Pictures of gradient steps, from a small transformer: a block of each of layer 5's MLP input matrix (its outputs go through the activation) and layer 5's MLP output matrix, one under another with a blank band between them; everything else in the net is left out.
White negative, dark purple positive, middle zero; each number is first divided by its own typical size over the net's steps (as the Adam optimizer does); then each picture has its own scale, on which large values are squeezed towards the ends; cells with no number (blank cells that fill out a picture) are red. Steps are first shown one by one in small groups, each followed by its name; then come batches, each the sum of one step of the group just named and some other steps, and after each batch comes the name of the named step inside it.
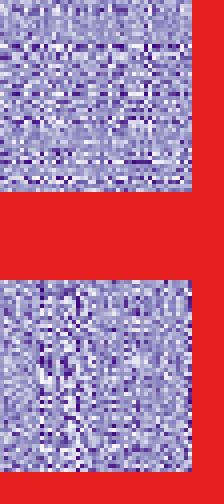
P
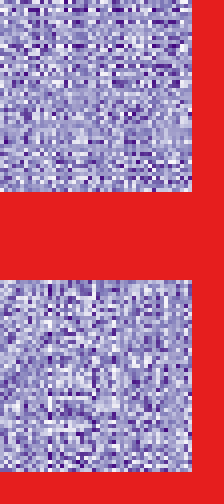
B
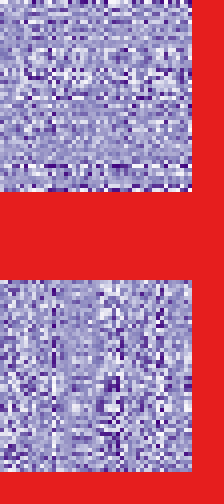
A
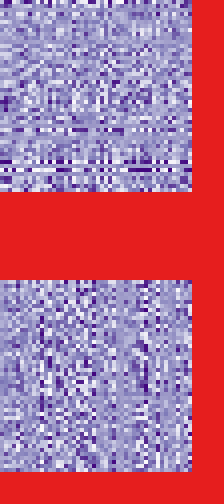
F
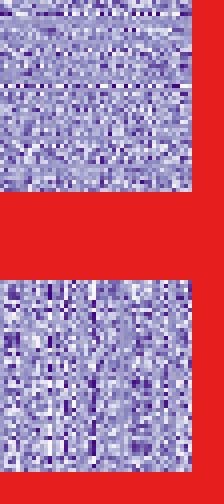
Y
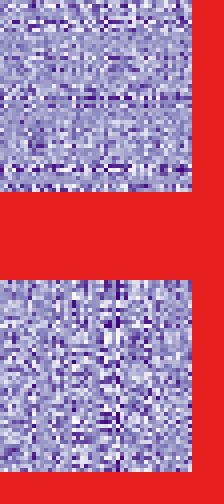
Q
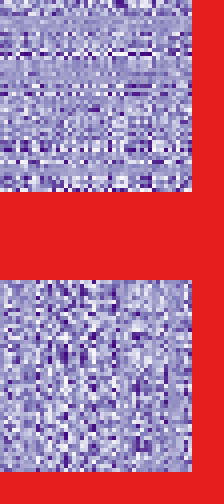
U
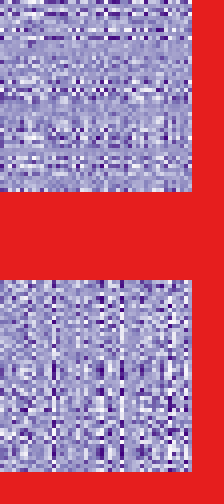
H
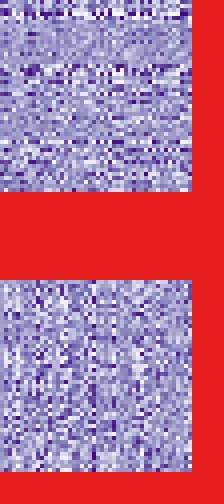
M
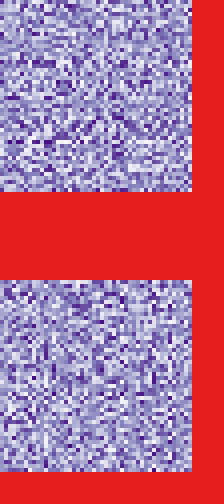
H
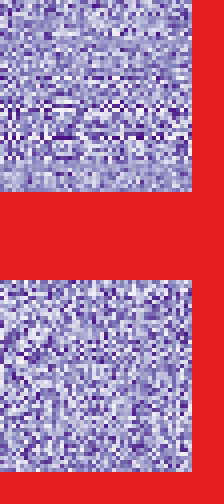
Y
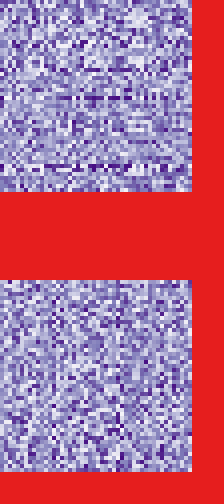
Q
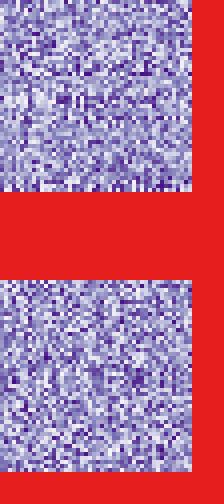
B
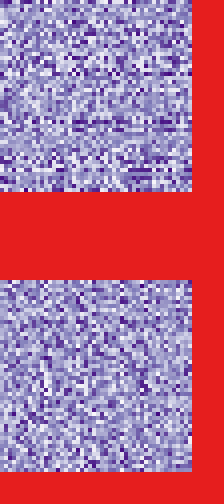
F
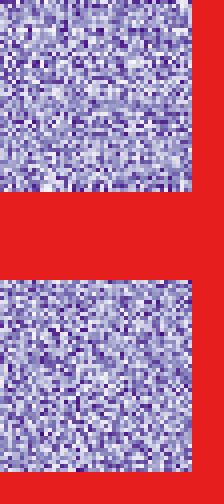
P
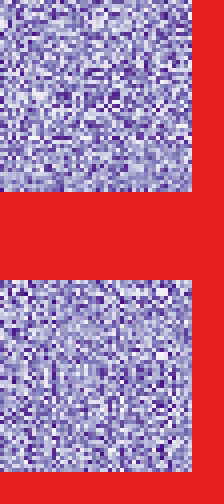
H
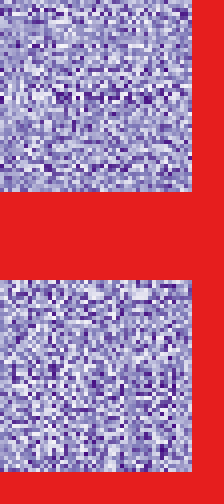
Y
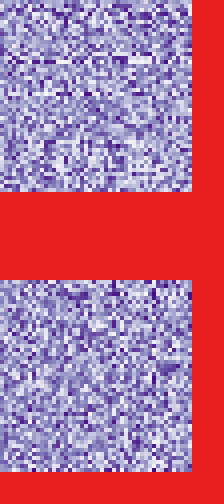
U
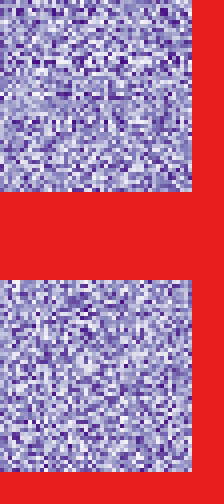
U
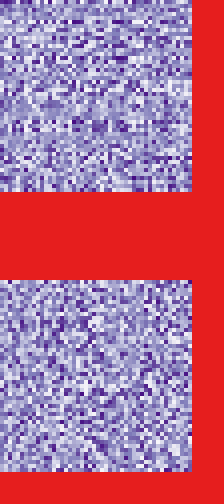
F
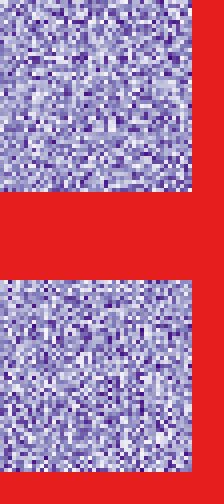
A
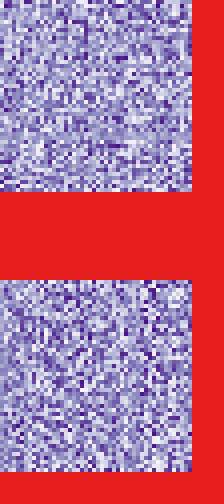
F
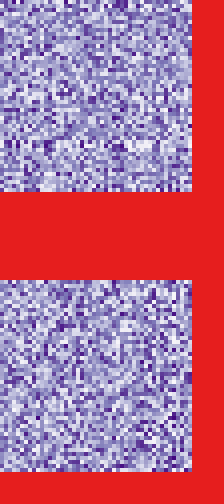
B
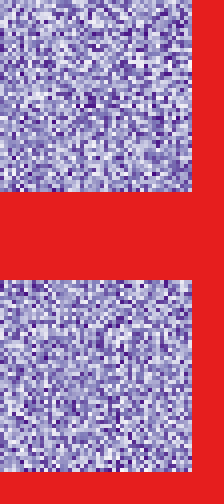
Q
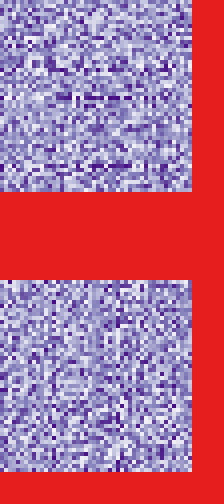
Q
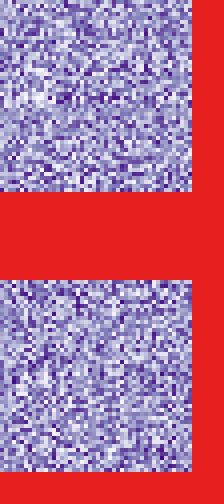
P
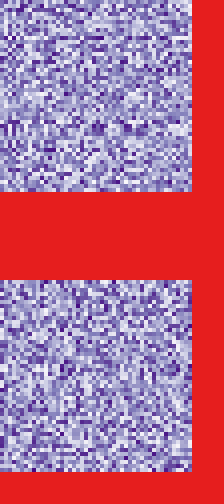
P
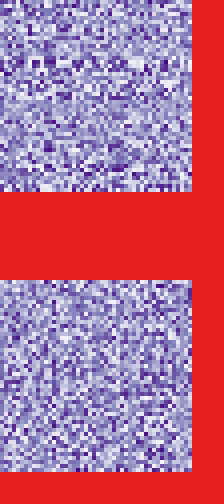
M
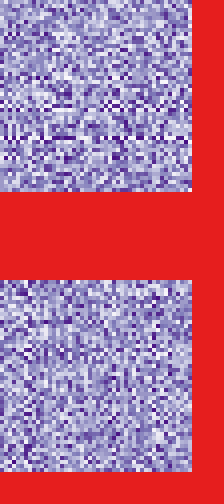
A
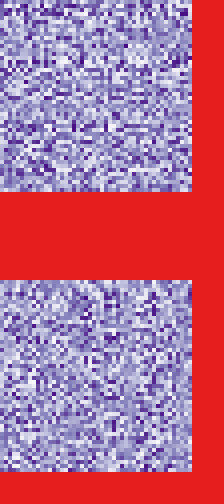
M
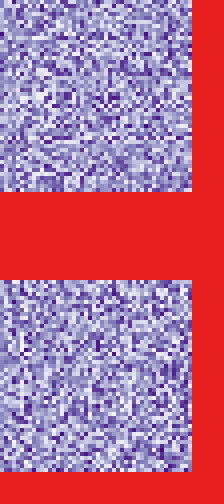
U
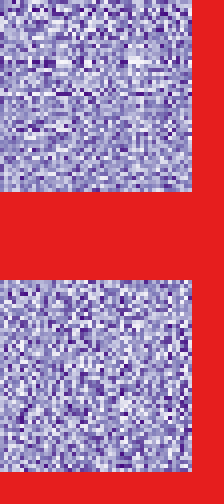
H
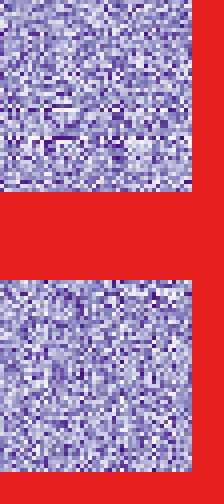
H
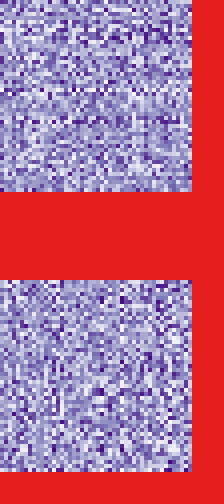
H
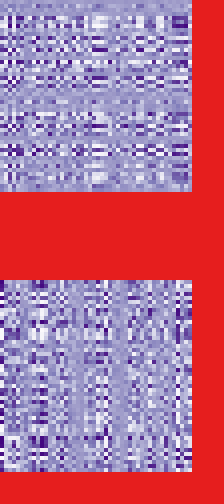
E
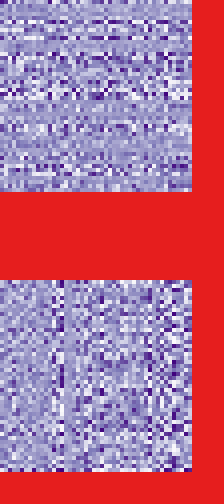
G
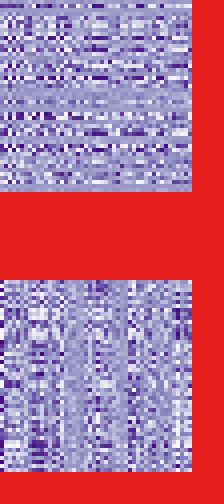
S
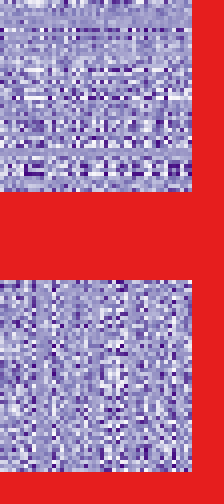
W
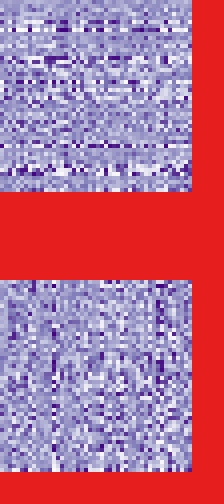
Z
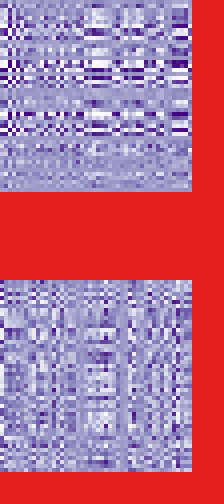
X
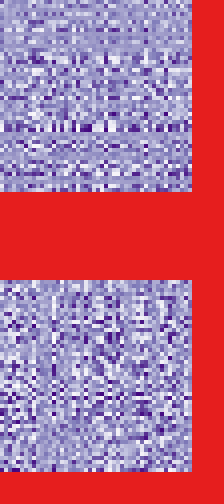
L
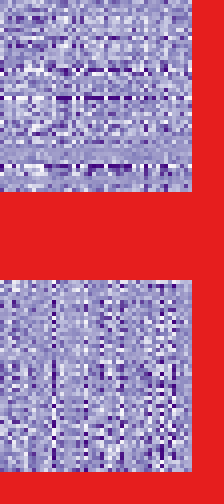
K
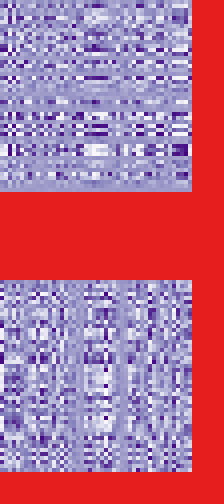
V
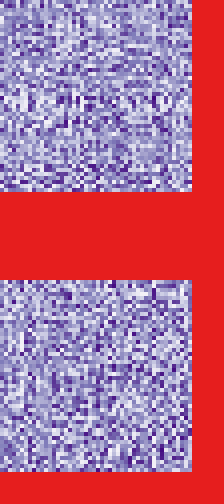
K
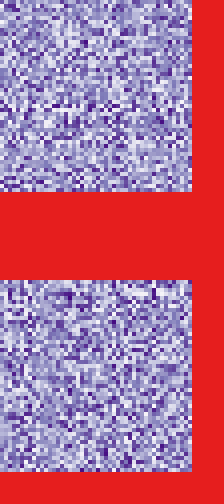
X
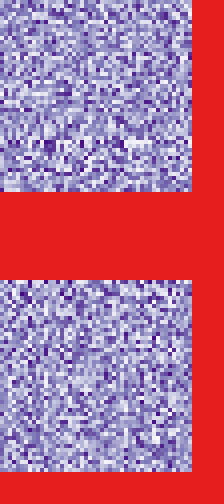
S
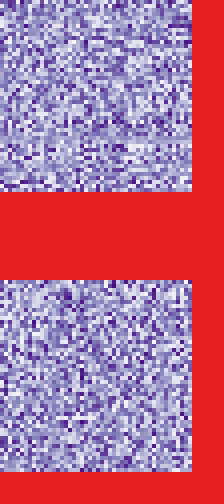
E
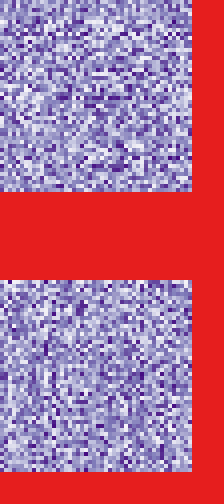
K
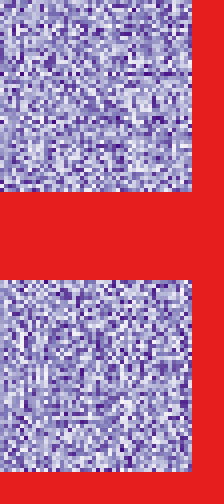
Z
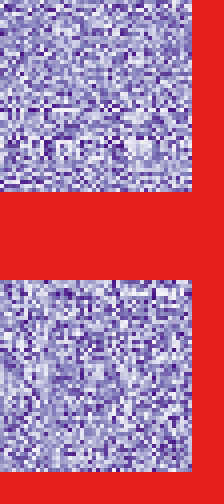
X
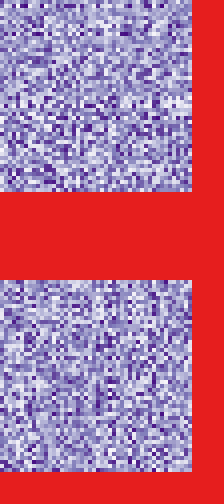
L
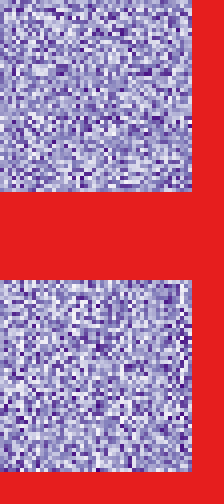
L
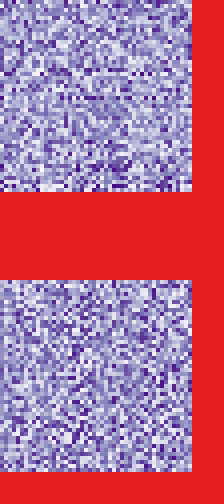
K
